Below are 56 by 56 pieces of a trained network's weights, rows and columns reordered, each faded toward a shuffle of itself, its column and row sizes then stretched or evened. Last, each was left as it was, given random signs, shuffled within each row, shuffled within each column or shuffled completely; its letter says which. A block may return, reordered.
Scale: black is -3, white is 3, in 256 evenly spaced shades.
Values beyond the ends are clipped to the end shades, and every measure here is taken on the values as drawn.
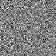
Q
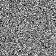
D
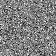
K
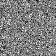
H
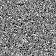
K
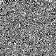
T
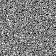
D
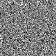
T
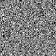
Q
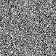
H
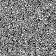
K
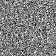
H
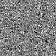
Q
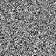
Q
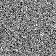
K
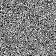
K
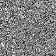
H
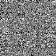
T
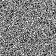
K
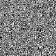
Q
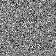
T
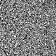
H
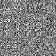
Q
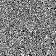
D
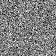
K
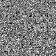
T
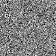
H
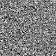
T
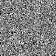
T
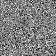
D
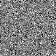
T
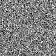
K
